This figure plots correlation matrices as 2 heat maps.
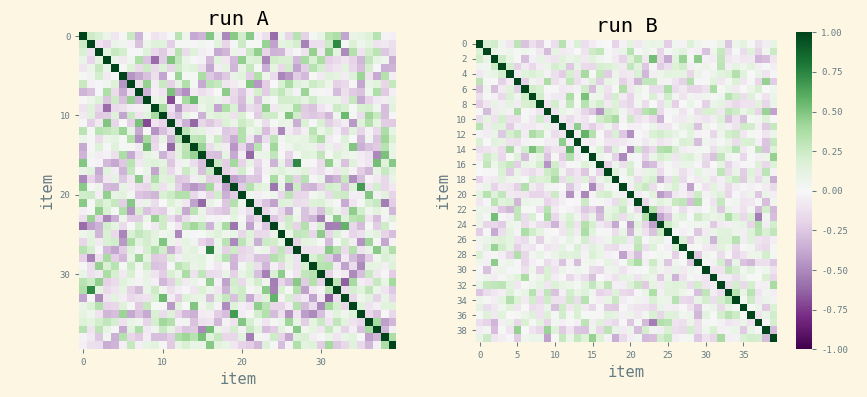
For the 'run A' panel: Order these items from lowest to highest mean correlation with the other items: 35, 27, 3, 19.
35, 19, 3, 27
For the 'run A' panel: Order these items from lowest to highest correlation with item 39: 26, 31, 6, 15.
26, 15, 6, 31
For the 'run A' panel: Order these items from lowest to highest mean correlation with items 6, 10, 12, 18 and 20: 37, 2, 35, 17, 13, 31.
35, 31, 2, 37, 17, 13
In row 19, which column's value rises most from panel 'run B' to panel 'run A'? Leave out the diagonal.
35
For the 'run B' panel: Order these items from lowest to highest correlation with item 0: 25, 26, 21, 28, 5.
25, 21, 26, 28, 5
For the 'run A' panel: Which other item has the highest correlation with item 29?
2
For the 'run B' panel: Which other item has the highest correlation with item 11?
13
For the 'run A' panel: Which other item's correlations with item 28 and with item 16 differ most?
27
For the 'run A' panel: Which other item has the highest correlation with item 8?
14
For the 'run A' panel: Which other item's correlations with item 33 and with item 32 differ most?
24
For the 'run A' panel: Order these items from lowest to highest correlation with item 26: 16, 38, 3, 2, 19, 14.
19, 38, 16, 2, 14, 3
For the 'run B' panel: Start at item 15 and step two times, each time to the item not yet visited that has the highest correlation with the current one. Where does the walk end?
32
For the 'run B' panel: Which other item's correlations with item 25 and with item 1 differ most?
20
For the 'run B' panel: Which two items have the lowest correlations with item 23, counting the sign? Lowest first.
37, 24
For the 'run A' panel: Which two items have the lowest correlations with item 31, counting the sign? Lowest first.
33, 24
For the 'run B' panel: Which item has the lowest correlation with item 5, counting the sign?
21
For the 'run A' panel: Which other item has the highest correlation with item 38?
15
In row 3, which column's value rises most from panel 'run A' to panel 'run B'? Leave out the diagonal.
9
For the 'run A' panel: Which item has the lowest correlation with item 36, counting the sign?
38
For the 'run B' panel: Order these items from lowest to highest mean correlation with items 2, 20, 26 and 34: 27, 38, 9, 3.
38, 9, 27, 3
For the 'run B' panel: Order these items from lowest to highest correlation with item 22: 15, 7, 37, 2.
37, 15, 2, 7
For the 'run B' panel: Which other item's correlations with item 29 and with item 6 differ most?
2
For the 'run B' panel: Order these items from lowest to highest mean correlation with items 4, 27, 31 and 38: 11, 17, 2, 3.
11, 17, 2, 3
